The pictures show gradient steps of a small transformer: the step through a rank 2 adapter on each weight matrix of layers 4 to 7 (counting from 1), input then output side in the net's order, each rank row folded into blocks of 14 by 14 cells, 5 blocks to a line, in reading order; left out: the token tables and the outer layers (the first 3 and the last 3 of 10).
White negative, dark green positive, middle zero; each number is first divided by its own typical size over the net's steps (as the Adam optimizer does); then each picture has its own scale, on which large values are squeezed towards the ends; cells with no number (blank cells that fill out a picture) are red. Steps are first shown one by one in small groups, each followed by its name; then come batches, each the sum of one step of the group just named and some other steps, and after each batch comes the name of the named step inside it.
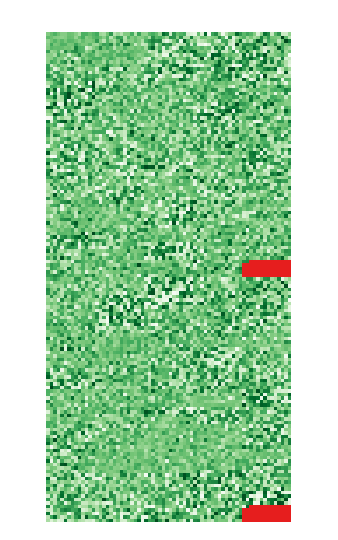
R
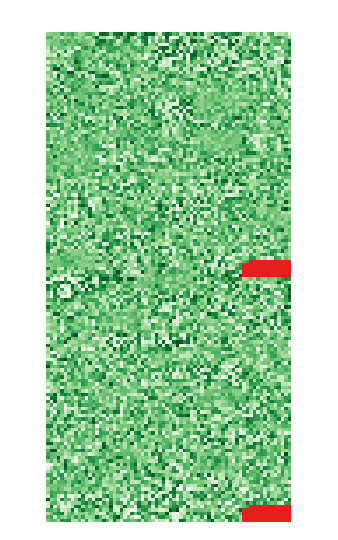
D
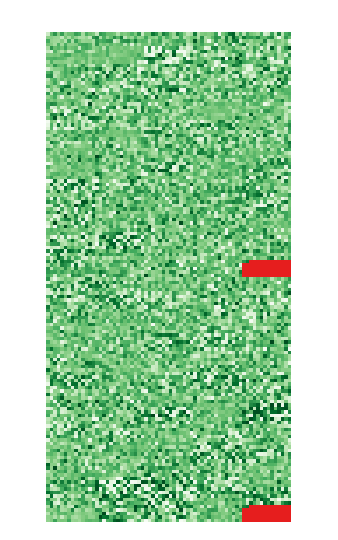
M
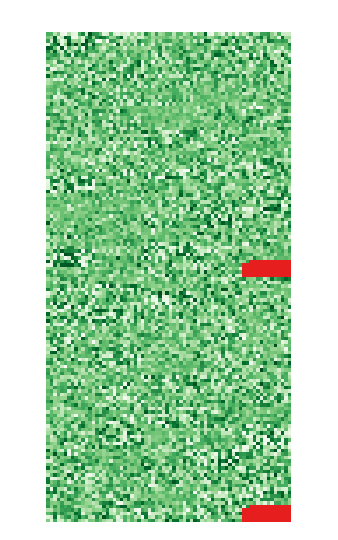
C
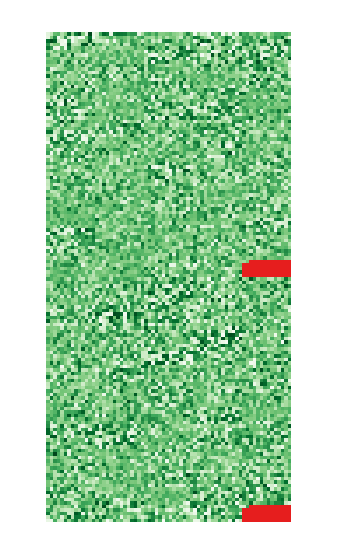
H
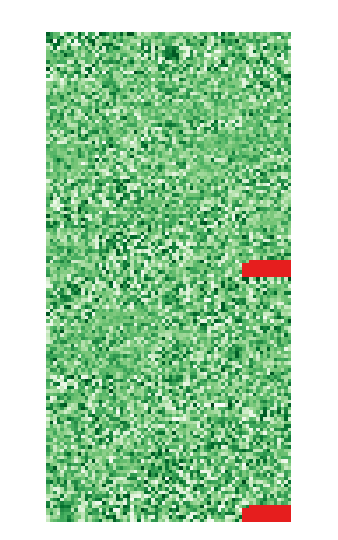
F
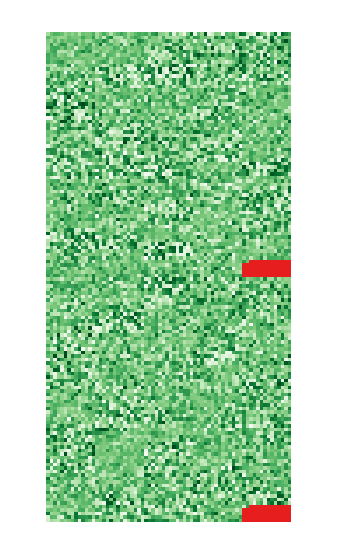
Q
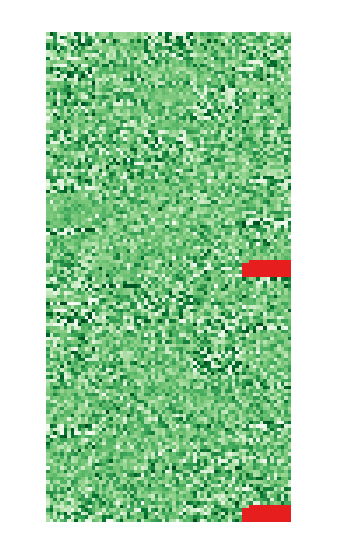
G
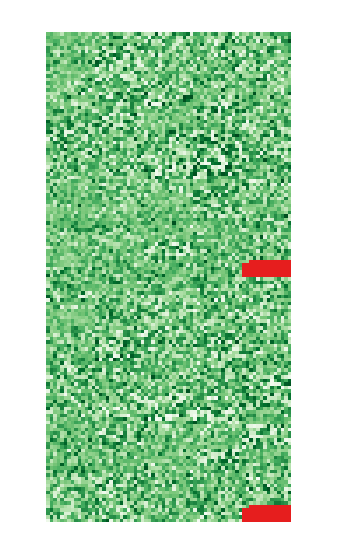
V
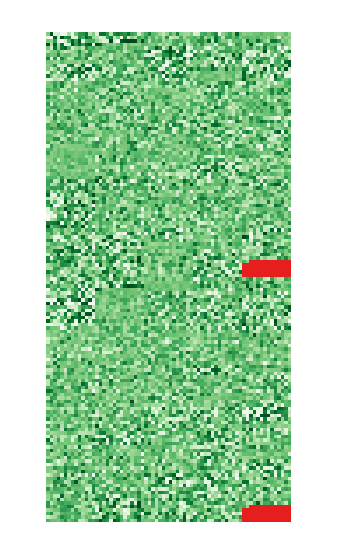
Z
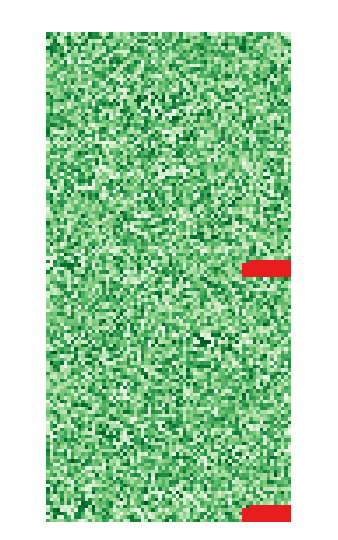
C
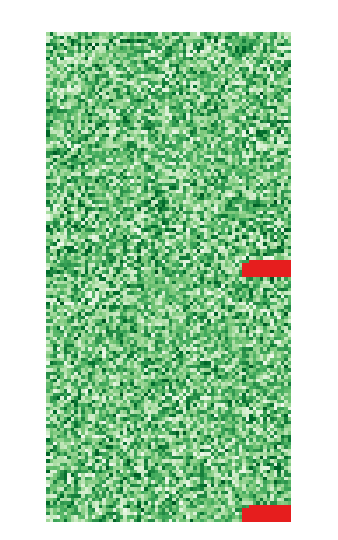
Z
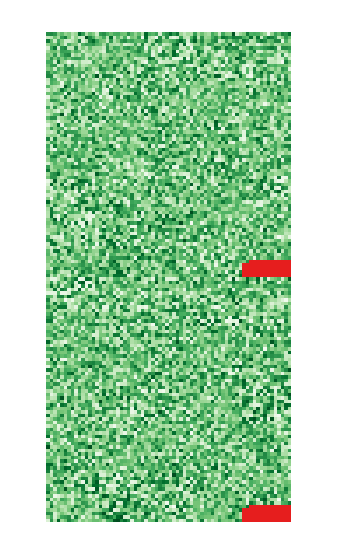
M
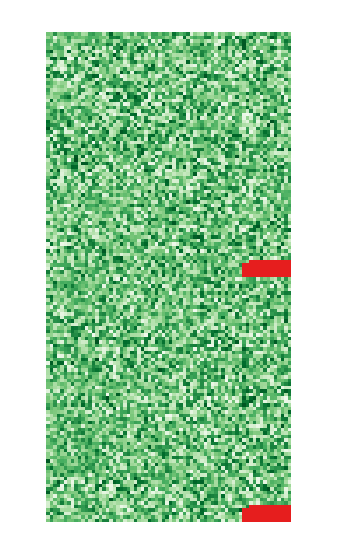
V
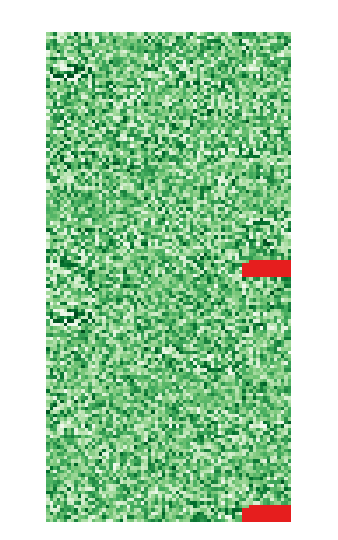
G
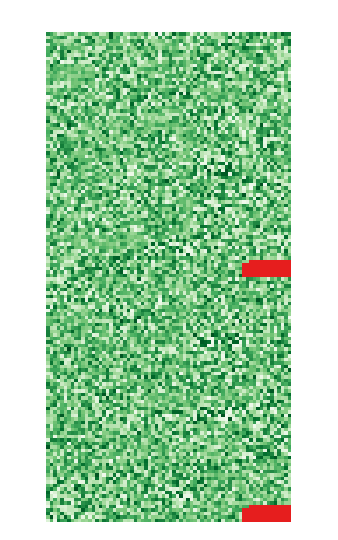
V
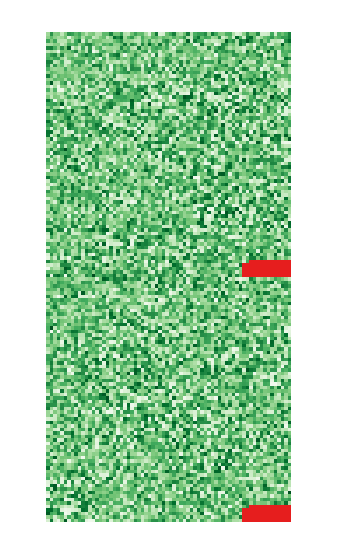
V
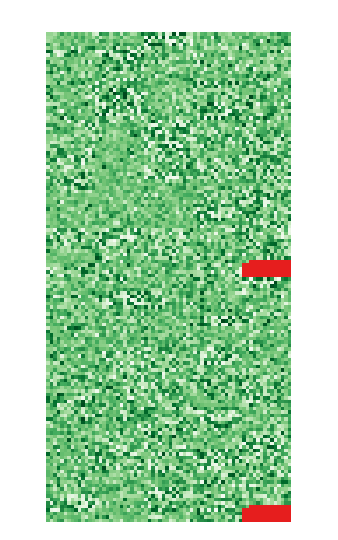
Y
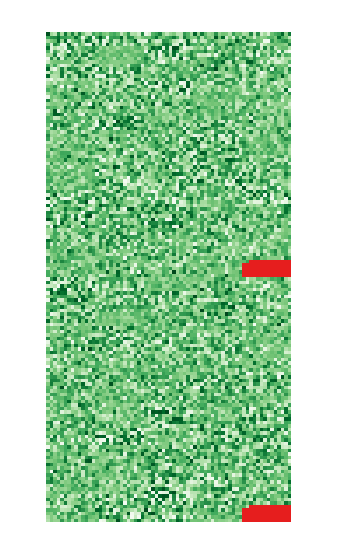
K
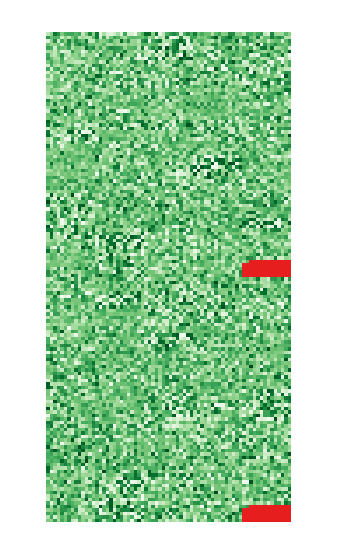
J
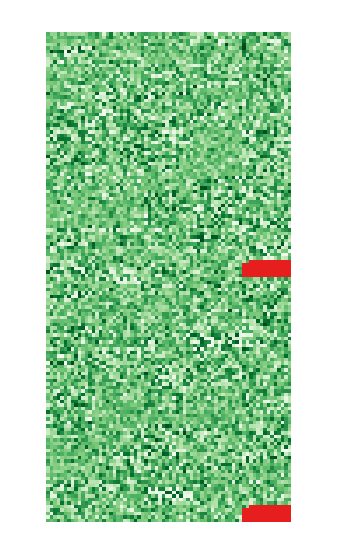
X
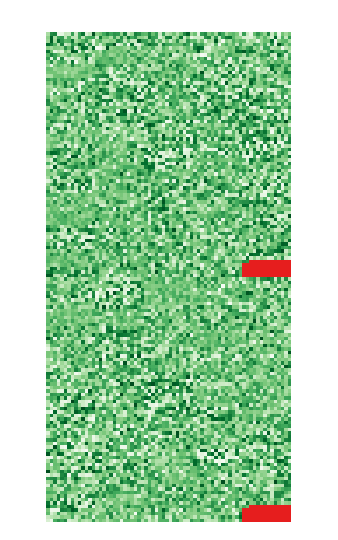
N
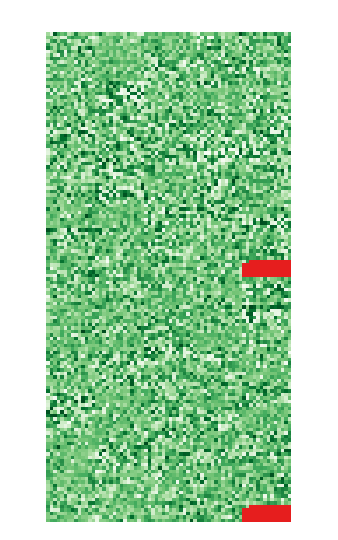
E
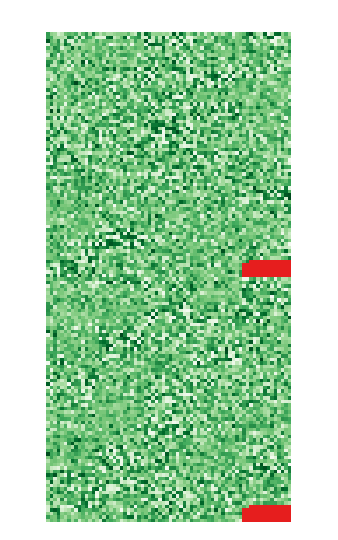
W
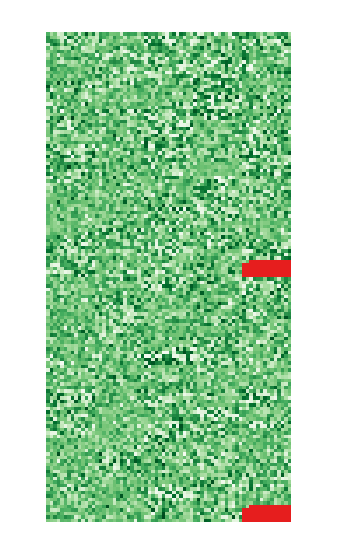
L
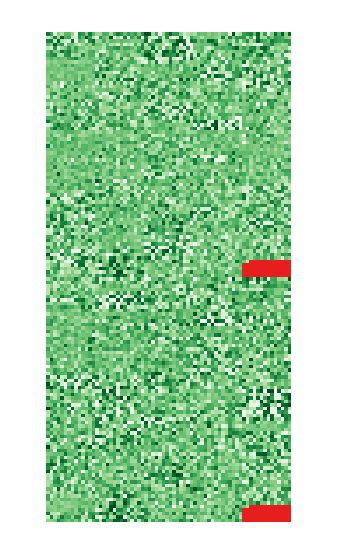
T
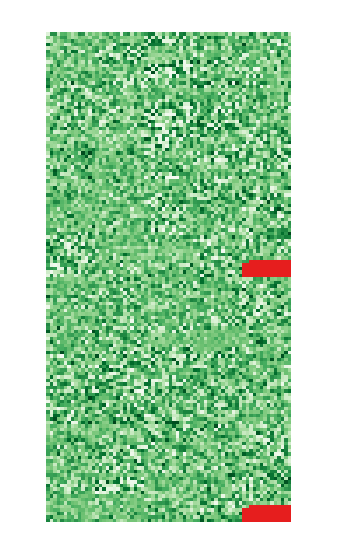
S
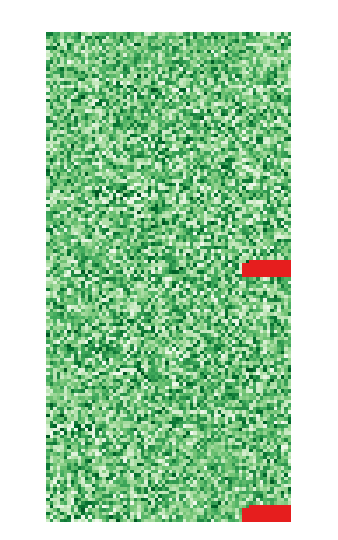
K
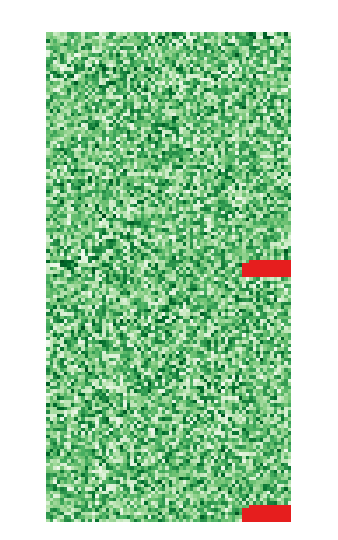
W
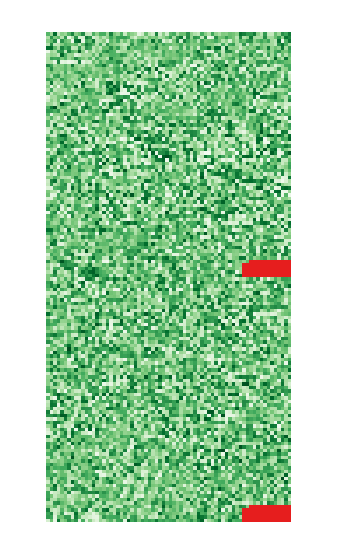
E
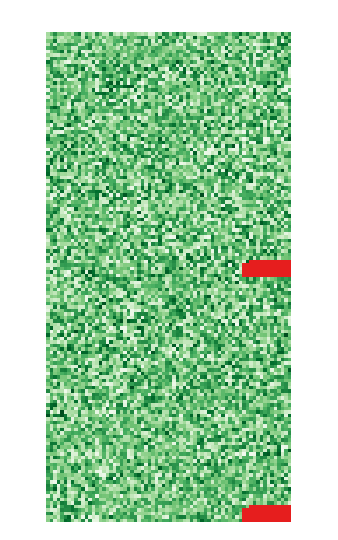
E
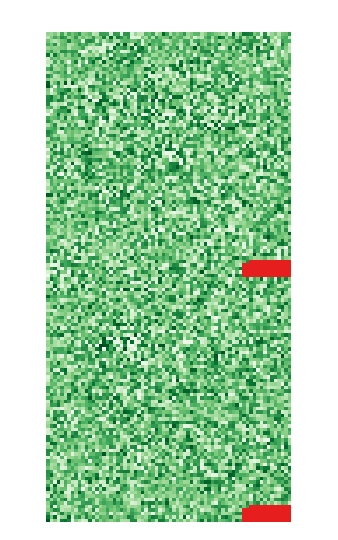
S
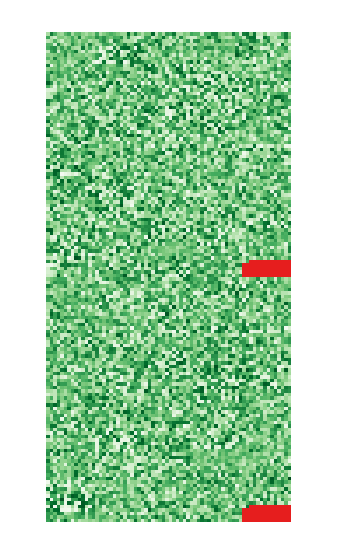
S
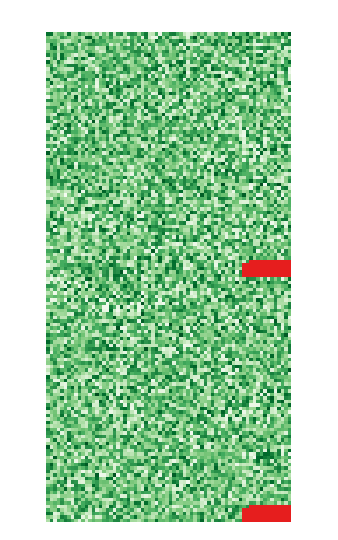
T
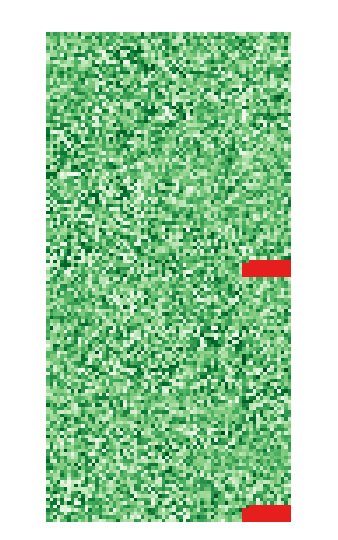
K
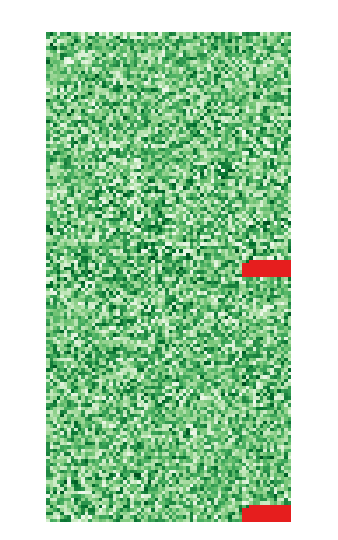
J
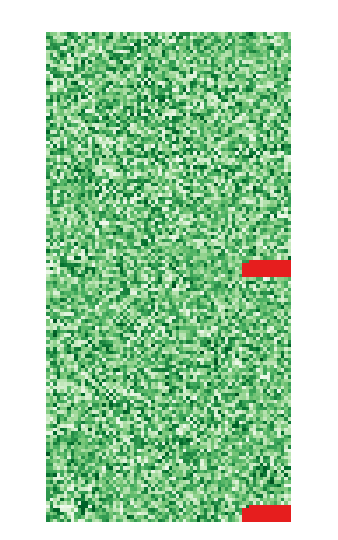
W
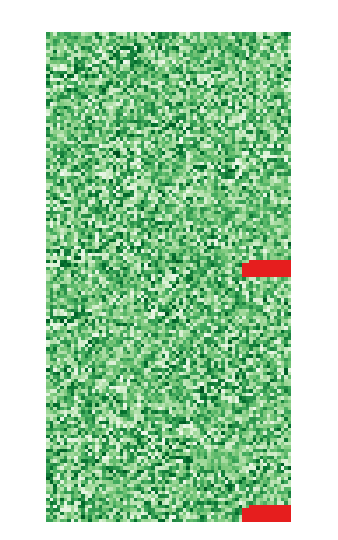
K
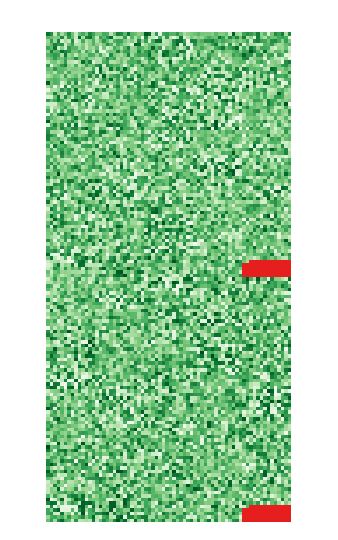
T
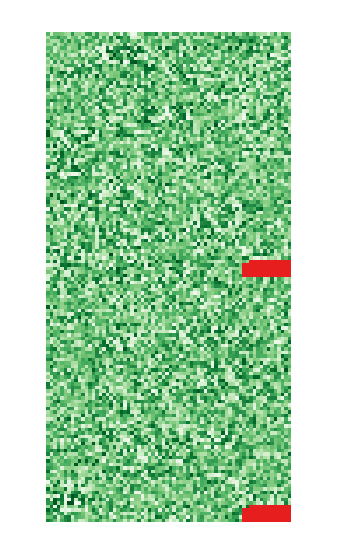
J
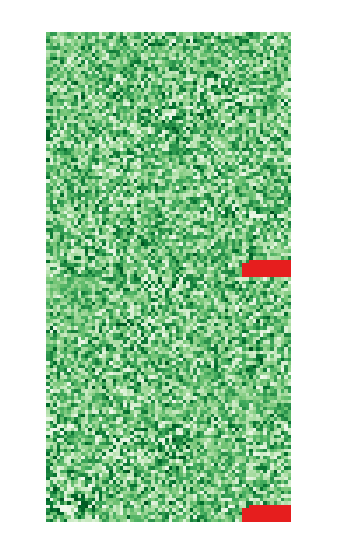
W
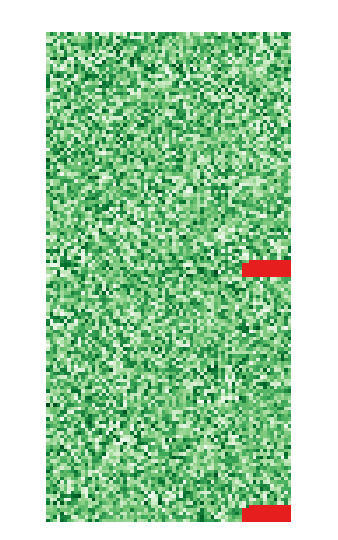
S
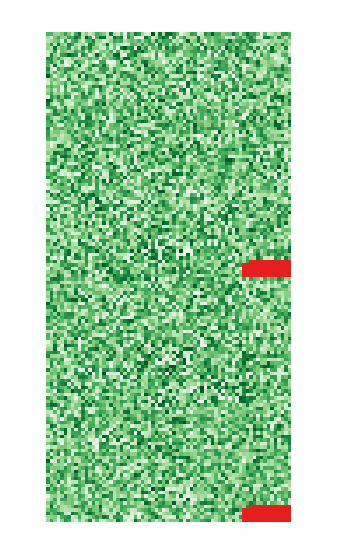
K
